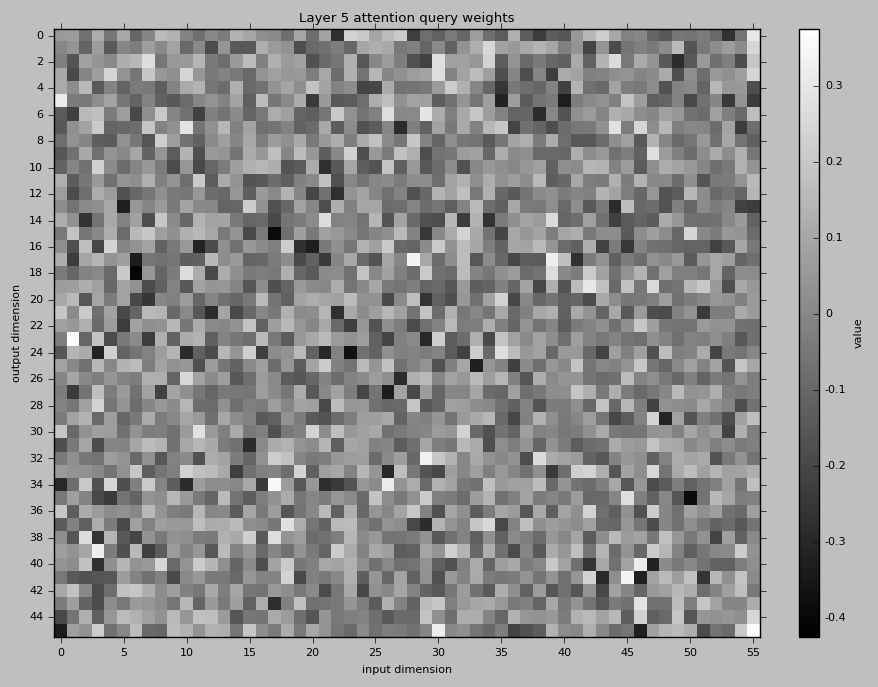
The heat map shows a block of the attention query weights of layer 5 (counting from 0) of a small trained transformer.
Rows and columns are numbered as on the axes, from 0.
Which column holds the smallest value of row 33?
26
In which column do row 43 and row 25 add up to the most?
46
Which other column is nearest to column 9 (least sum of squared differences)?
13
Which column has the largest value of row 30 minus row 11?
22
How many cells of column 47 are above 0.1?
8
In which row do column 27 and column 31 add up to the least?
7
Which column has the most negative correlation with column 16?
2
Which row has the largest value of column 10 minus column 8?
18
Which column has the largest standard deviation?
3
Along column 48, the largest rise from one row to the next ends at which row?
30
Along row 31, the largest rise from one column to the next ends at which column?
16
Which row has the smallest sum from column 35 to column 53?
5
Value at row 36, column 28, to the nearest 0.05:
0.2
